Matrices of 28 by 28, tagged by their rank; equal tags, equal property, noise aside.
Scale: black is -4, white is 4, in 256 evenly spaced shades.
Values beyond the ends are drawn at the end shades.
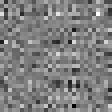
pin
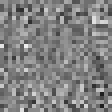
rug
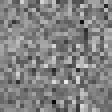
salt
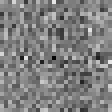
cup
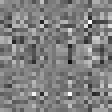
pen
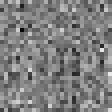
cup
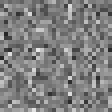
rug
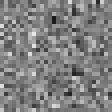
rug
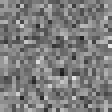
rug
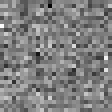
rug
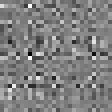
pin
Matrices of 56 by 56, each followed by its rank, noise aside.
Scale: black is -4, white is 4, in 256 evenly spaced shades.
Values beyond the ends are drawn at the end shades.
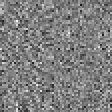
eight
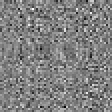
five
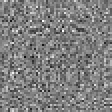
seven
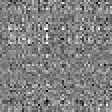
five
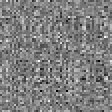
seven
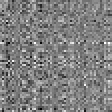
five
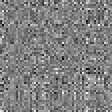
five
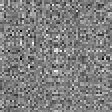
eight
